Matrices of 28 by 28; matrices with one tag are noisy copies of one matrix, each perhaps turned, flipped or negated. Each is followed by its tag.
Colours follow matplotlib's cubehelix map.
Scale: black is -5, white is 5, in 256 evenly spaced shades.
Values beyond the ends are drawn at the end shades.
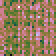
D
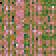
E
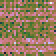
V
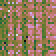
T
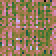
D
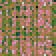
D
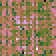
D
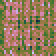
D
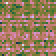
E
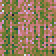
V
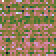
E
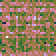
D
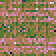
V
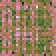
D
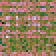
D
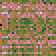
V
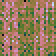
V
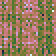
V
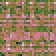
E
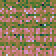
T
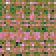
E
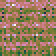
T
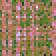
D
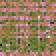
D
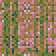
V
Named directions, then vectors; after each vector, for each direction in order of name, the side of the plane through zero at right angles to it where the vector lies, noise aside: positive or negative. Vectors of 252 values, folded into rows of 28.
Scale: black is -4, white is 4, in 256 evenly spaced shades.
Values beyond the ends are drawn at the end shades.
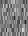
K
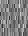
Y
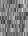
negative, negative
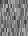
positive, negative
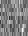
positive, positive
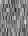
negative, positive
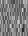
negative, negative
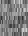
positive, positive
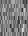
positive, positive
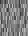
positive, negative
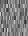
positive, negative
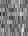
positive, positive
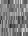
positive, positive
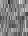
negative, positive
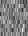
positive, positive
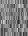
positive, positive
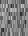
positive, negative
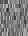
positive, negative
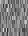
negative, positive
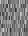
negative, positive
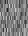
positive, negative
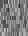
positive, negative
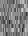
negative, negative
